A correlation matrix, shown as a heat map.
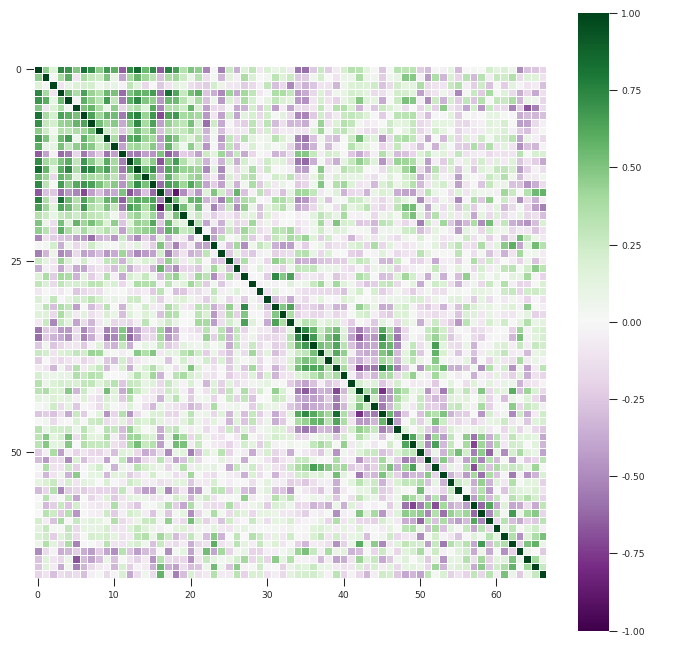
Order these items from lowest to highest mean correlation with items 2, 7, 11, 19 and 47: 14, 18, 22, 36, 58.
22, 36, 14, 58, 18
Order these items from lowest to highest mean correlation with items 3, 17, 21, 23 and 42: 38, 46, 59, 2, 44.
38, 46, 2, 44, 59
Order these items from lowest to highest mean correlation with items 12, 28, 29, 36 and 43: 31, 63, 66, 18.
63, 66, 31, 18
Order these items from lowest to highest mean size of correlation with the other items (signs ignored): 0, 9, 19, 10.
19, 10, 9, 0
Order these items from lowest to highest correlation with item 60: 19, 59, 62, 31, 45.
59, 45, 31, 19, 62
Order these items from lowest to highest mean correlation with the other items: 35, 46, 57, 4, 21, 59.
57, 35, 59, 46, 21, 4
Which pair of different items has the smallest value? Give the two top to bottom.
16, 18
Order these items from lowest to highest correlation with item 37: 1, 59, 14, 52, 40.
59, 1, 14, 40, 52
